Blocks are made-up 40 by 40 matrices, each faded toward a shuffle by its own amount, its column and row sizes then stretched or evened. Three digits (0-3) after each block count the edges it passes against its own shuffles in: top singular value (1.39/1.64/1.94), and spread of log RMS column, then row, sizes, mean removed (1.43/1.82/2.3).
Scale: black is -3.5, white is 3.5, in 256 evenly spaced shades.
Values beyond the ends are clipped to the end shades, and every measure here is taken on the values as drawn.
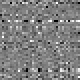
3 1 3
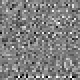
2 0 2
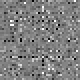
1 2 3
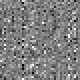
2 3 0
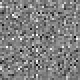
1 1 1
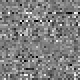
2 0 3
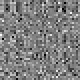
3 1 1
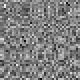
3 0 1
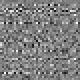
3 0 3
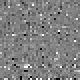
1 1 2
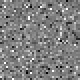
1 0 1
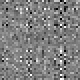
3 3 2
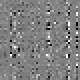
3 3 1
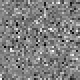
0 1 1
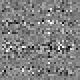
0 2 3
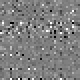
1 1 3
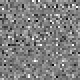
1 0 3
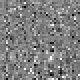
1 1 0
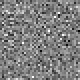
2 0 0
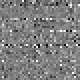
0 1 3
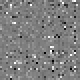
0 2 2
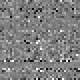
0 0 3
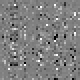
1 3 2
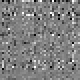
2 3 3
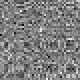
3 0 0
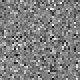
1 2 0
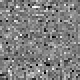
0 0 2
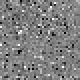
0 0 1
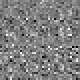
3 2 2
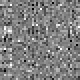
2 2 0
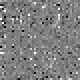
0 2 2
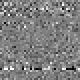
2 0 3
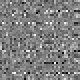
3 0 3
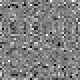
3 2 1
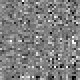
2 2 2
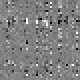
2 3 2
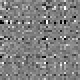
3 2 3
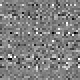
2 1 3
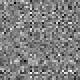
3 1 2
